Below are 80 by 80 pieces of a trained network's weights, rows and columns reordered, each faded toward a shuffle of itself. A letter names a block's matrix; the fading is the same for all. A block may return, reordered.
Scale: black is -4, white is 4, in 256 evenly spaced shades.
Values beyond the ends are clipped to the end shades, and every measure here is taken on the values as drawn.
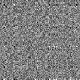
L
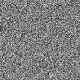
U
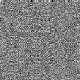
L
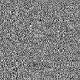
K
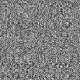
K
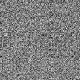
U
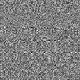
K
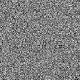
U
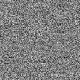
U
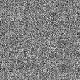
U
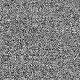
U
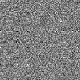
K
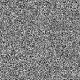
U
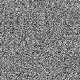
U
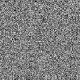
U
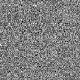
K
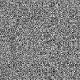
K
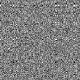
L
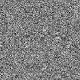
U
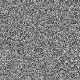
U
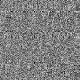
L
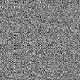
L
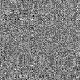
K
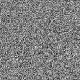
U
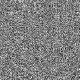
U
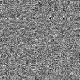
K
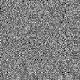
L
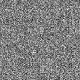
U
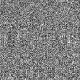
U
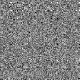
L
